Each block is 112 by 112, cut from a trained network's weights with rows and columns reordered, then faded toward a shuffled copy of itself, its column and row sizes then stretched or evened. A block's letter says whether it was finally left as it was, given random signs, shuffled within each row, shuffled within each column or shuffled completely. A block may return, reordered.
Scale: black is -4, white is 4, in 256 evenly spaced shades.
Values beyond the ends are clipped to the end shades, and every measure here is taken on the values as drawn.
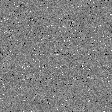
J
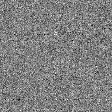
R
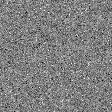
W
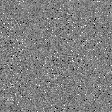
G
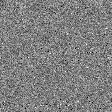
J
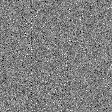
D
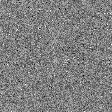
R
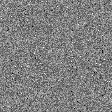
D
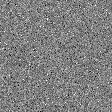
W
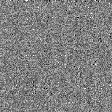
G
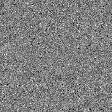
G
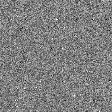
R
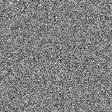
R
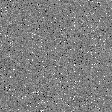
D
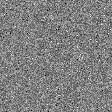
D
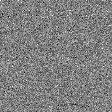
R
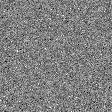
W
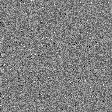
R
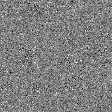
R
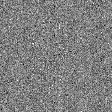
D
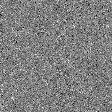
D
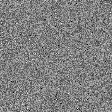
R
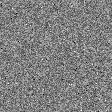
W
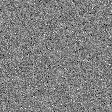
W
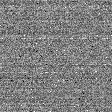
J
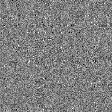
G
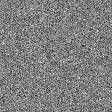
W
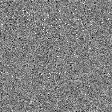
R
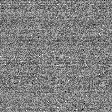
G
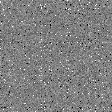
R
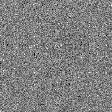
G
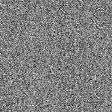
G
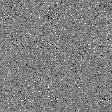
G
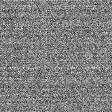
G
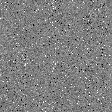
D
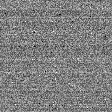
G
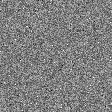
W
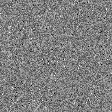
R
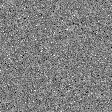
W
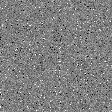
D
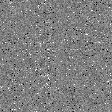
G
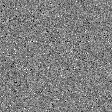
J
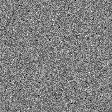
D
